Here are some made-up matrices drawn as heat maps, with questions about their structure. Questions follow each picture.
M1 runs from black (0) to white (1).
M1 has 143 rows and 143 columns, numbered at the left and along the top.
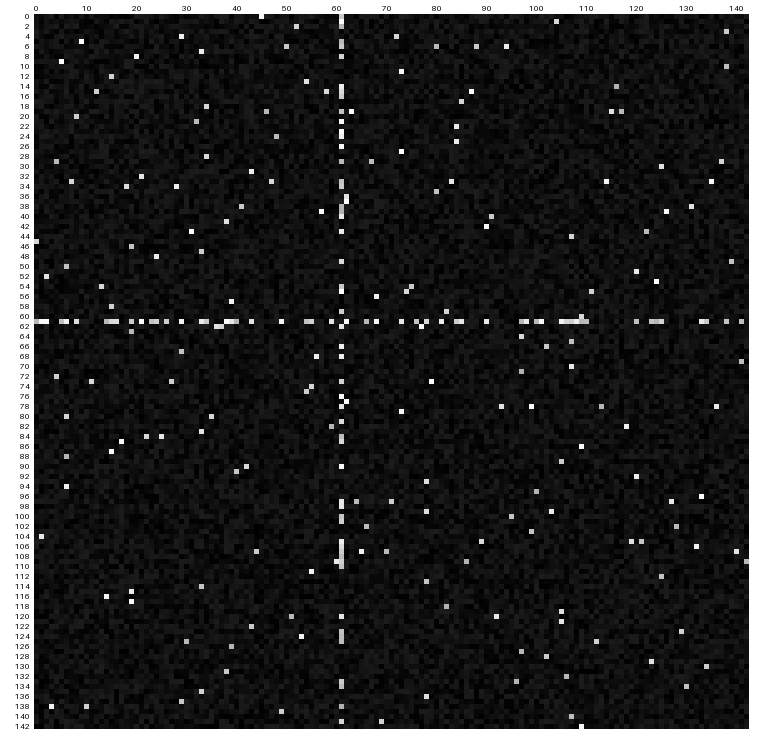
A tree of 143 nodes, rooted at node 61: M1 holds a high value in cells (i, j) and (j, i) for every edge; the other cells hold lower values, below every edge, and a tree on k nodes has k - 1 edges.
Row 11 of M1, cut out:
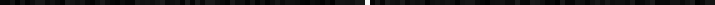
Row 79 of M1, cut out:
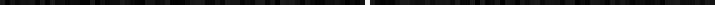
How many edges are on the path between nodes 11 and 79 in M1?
2
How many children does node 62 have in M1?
3
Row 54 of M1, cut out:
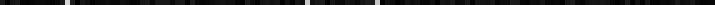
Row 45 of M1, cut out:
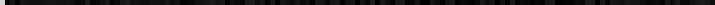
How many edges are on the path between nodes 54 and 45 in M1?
3
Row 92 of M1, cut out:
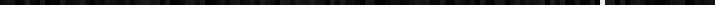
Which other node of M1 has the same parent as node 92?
51
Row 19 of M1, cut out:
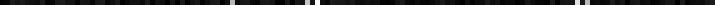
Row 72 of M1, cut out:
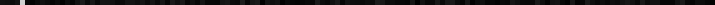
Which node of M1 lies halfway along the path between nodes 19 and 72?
29
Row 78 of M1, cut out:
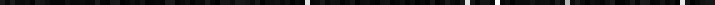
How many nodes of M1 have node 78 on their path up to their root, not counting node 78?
5
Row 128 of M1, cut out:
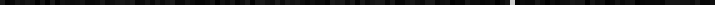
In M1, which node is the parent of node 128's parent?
66
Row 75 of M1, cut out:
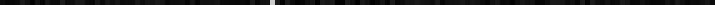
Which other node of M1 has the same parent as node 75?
13
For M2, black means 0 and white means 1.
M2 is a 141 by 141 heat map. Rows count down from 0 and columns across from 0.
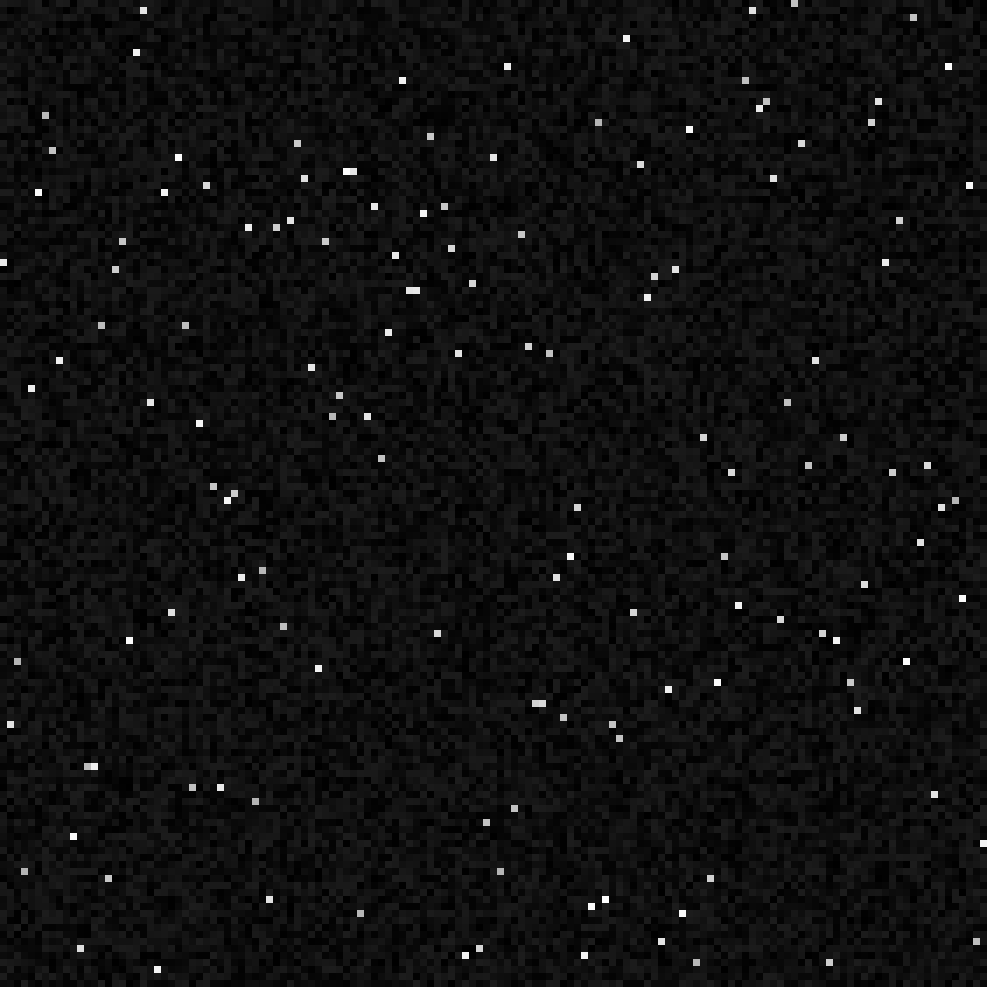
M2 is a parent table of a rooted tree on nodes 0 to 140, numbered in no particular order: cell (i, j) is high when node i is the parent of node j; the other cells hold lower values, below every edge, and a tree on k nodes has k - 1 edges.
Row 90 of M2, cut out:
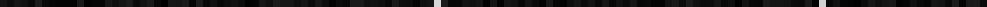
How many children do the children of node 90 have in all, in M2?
3
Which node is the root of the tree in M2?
9
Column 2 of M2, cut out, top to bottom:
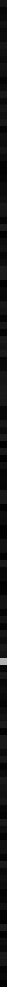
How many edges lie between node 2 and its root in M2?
4
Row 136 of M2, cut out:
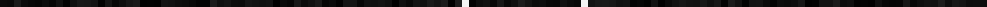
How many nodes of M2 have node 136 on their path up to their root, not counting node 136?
6
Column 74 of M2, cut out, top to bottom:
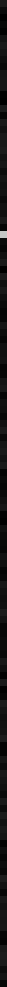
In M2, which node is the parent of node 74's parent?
70
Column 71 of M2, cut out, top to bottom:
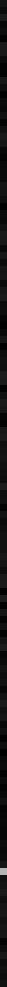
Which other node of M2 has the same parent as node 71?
3
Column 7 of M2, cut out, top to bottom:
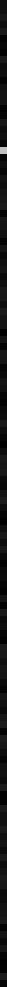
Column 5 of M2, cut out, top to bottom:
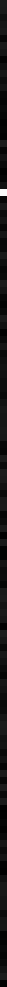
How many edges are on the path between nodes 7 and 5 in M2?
5
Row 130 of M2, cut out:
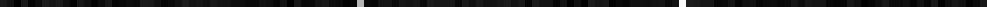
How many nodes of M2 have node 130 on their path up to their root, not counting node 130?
7
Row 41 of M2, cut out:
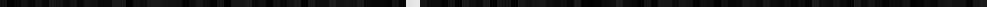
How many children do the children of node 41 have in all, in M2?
2
